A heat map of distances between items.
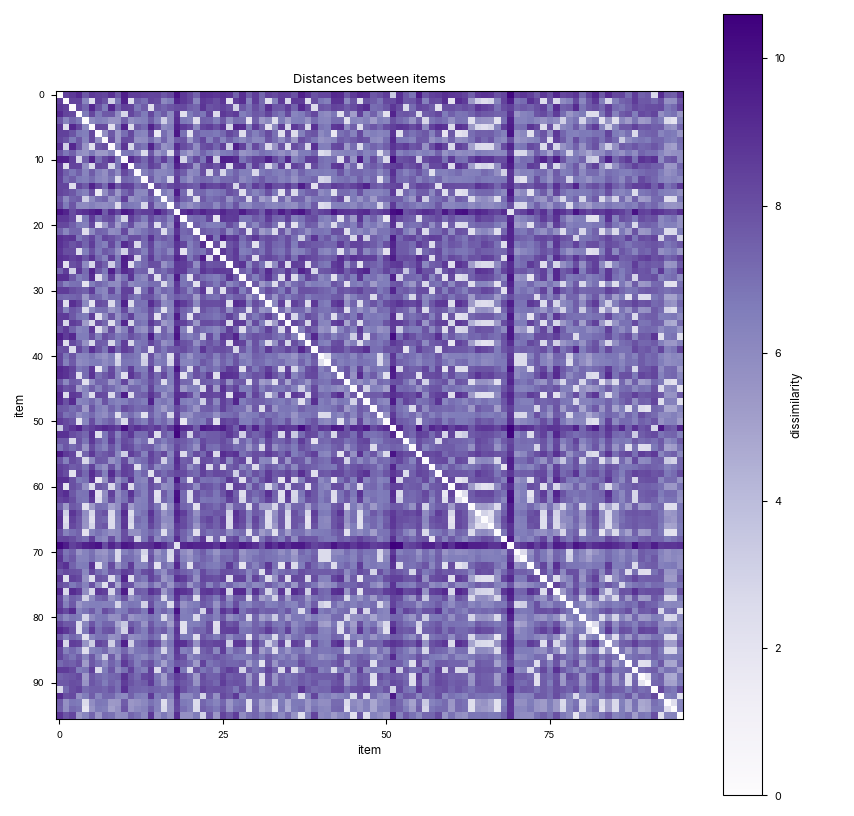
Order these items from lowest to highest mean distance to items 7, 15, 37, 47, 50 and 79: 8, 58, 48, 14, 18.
48, 8, 58, 14, 18
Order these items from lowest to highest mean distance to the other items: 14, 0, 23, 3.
3, 23, 14, 0
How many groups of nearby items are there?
12
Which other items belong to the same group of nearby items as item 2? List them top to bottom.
14, 27, 39, 53, 58
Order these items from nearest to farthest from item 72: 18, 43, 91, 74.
43, 91, 74, 18
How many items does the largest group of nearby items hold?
16
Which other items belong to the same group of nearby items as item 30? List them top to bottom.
12, 23, 25, 57, 68
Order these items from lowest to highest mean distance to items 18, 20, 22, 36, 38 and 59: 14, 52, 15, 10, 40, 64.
15, 52, 40, 64, 10, 14
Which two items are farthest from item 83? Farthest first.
69, 18
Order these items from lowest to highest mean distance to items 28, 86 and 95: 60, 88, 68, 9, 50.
88, 9, 50, 68, 60
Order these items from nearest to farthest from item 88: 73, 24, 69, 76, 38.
24, 73, 38, 76, 69
